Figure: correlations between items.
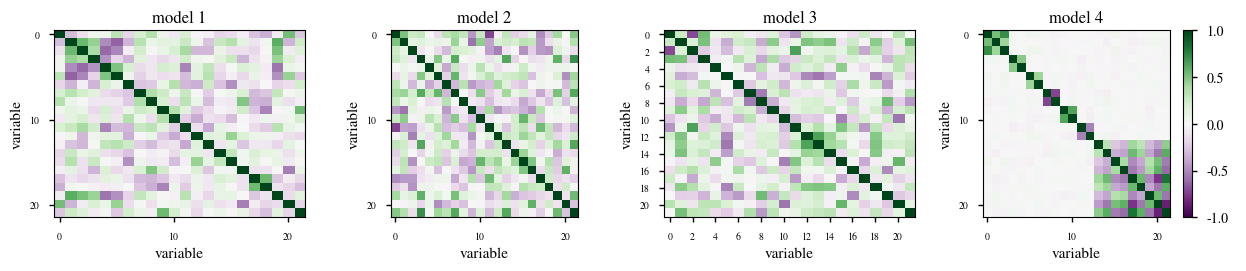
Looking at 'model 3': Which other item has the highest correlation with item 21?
1
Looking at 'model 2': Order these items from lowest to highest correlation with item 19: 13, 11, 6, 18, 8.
11, 18, 6, 8, 13
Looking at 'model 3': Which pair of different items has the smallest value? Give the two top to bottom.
0, 2
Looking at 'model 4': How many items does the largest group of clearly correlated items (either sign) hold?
9
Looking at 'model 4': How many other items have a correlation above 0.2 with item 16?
3
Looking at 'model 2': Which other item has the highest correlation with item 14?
15
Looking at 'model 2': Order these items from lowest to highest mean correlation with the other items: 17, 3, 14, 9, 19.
9, 17, 14, 19, 3
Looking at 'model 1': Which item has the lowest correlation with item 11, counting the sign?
4
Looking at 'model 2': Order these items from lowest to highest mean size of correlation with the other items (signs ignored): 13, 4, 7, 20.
4, 20, 13, 7
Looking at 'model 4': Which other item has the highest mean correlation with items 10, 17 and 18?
21
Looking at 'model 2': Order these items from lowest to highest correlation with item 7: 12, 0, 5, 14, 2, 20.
20, 12, 14, 2, 0, 5
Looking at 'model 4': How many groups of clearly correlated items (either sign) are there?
7
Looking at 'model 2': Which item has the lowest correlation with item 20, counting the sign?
5
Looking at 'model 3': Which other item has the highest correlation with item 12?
13
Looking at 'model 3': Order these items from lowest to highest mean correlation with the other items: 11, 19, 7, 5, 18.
5, 19, 7, 11, 18
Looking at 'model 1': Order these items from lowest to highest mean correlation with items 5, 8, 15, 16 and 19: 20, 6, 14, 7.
6, 20, 14, 7
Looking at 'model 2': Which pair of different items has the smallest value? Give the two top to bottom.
0, 11
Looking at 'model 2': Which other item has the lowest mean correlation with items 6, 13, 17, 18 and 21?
2
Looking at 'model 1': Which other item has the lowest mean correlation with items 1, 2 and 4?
5
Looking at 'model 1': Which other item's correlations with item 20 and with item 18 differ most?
0
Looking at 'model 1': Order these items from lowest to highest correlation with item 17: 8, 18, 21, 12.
8, 21, 12, 18
